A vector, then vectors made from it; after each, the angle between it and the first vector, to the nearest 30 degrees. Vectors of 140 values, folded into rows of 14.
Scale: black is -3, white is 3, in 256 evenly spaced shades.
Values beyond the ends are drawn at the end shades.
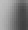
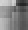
30 degrees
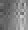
150 degrees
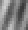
60 degrees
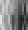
30 degrees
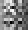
60 degrees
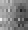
30 degrees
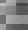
60 degrees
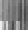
60 degrees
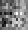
120 degrees
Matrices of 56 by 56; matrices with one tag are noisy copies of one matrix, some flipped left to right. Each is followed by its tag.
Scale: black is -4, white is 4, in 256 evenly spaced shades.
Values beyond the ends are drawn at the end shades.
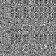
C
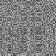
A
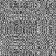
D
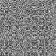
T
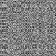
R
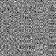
R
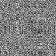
D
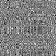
D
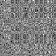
C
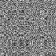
T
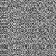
R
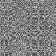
T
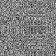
D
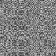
T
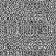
D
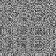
A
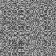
T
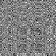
A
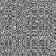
T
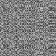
R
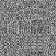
D
